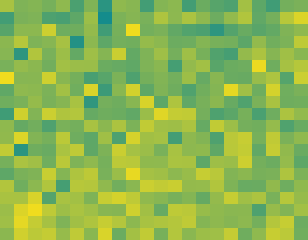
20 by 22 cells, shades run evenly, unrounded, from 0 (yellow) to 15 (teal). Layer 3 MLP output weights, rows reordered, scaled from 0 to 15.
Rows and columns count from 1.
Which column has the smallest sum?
10
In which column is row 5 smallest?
9
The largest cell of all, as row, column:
2, 8
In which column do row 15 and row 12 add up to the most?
13
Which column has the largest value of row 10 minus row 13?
1
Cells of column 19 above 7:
14
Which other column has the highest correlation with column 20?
17
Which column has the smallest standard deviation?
15
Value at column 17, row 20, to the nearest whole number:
3
